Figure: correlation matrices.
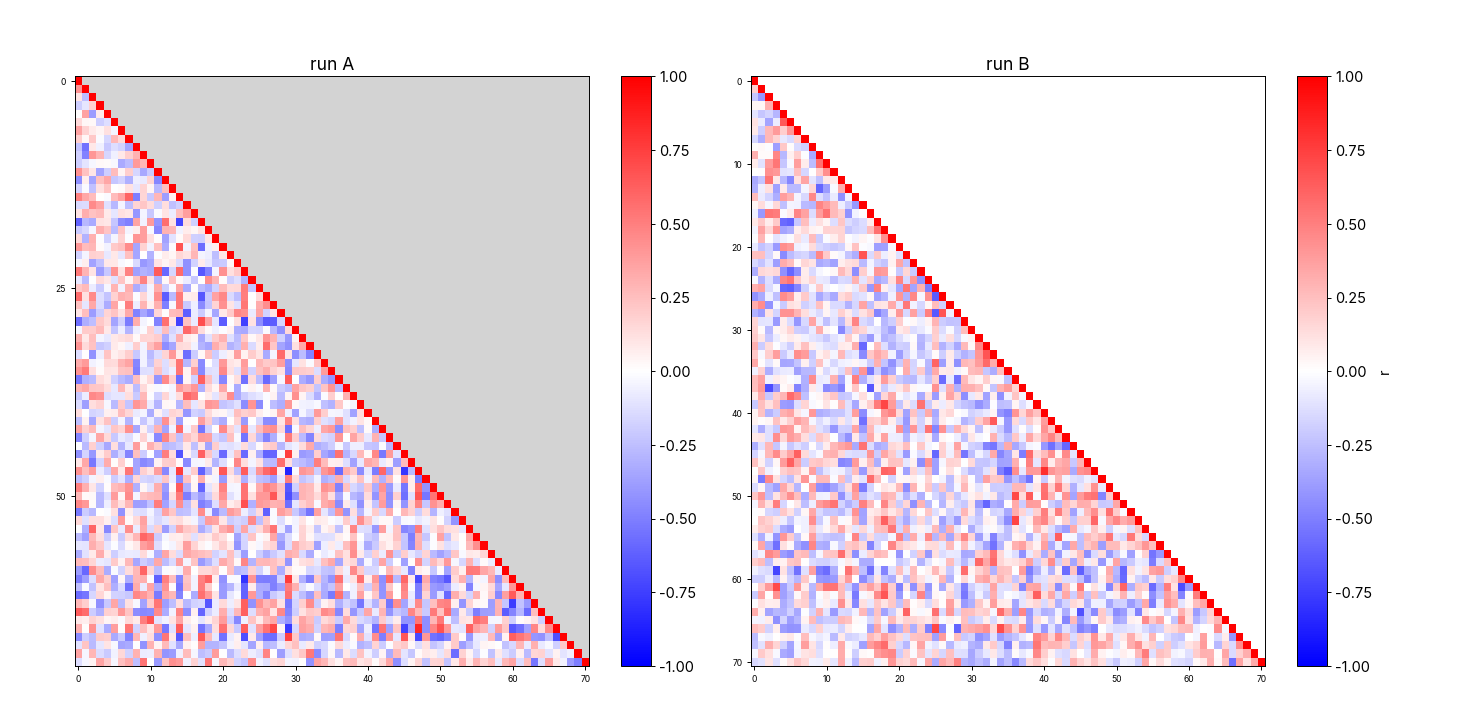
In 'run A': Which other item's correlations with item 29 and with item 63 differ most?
60
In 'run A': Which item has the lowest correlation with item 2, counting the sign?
46
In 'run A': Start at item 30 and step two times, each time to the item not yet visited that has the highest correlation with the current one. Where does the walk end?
38
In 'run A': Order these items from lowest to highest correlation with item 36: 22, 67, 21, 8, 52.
21, 22, 8, 52, 67
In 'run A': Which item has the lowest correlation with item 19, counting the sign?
52
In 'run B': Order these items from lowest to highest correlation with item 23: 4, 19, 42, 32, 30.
4, 32, 42, 30, 19
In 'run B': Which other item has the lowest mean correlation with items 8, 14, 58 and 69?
15
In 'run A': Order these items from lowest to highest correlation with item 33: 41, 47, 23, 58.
47, 58, 23, 41
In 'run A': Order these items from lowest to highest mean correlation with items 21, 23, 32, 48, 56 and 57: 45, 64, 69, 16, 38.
45, 64, 69, 16, 38
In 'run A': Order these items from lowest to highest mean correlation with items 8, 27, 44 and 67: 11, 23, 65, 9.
23, 11, 65, 9
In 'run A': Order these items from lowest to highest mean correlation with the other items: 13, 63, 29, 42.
29, 63, 13, 42
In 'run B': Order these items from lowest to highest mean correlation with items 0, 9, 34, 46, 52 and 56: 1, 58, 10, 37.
58, 10, 1, 37
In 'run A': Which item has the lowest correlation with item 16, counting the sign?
8
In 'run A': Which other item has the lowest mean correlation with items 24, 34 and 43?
63
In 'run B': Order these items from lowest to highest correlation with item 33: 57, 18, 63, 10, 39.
39, 10, 18, 63, 57
